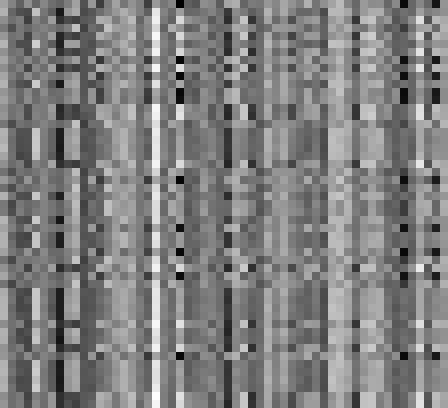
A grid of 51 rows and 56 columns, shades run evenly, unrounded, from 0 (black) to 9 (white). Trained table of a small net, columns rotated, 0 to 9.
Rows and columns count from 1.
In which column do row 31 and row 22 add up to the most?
20
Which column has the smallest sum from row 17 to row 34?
8
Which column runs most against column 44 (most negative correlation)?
39
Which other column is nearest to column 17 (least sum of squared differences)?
56
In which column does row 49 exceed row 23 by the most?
23
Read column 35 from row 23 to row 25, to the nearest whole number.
5 5 5
